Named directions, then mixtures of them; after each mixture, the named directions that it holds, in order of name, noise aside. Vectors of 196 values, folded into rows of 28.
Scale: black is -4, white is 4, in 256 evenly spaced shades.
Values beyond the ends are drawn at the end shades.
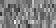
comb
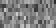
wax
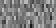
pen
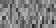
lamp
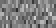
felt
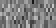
comb, felt, pen.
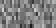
pen, wax.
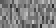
comb, lamp.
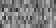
felt, lamp, wax.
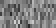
comb.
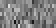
comb.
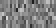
felt, lamp, pen.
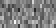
comb, wax.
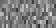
felt.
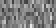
pen.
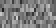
felt, pen, wax.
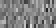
felt, pen, wax.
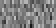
pen.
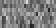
lamp, pen.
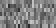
comb.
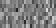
felt, pen, wax.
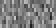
pen.
